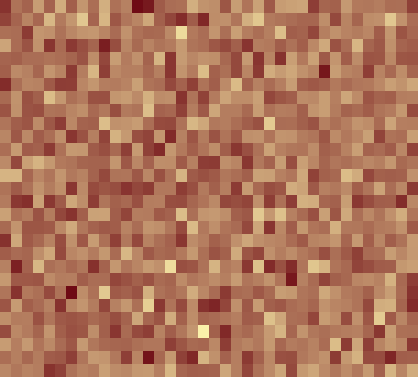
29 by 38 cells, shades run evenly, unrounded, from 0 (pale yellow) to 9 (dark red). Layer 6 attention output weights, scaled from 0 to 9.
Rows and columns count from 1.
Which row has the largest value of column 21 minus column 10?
23
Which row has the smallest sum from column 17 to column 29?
17
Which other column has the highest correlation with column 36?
34
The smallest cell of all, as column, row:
19, 26
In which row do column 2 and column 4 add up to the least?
14
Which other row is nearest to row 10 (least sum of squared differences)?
20
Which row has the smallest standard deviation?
9
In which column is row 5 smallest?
15
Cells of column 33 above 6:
3
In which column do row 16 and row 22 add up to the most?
27
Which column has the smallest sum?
36
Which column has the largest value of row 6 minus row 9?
30
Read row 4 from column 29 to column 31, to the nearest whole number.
4 3 6
